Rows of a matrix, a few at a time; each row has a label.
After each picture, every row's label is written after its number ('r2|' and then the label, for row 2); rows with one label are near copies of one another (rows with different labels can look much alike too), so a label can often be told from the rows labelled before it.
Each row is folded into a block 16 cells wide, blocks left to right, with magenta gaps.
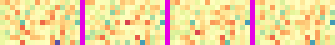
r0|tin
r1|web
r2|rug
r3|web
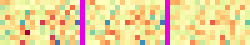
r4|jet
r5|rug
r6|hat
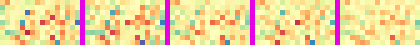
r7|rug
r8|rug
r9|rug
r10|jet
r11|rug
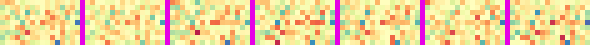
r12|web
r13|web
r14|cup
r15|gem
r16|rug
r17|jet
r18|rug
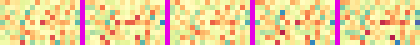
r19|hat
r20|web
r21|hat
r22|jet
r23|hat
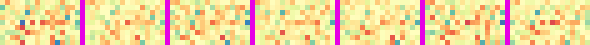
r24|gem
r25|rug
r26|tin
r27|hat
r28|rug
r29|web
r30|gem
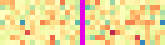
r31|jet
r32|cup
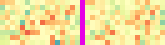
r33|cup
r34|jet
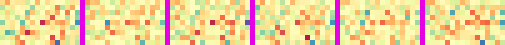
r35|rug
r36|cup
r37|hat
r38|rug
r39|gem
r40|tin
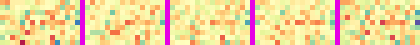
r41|jet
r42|rug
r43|hat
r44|gem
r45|hat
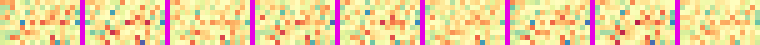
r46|cup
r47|rug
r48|hat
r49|web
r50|hat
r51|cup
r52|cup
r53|rug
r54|gem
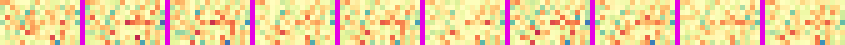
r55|tin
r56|hat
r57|hat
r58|jet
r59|hat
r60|rug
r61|gem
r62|rug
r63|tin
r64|rug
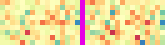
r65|jet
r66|rug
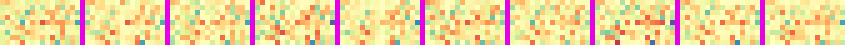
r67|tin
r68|rug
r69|web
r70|web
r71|jet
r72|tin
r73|gem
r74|gem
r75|tin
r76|web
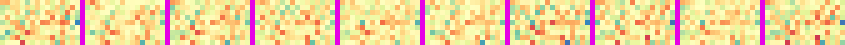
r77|web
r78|rug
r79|cup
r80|tin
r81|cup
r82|rug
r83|tin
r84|hat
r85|cup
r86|jet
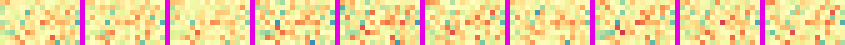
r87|rug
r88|web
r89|cup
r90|cup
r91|cup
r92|jet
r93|tin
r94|cup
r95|hat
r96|jet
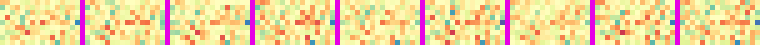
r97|web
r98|gem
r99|rug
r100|hat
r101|tin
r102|web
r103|jet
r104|jet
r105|hat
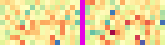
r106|tin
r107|rug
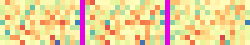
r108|tin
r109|tin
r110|web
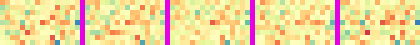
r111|rug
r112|cup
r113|hat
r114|hat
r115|jet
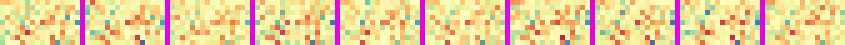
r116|web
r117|rug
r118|cup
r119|web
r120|jet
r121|jet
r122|cup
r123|rug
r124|rug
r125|cup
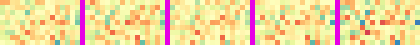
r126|rug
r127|hat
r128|hat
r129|web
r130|cup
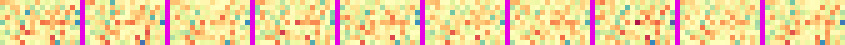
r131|tin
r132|web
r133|web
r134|hat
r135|tin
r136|jet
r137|hat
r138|hat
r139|gem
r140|web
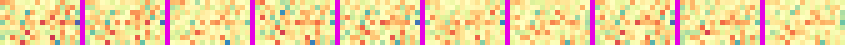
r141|jet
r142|jet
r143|cup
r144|tin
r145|web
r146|jet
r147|gem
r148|hat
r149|cup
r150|gem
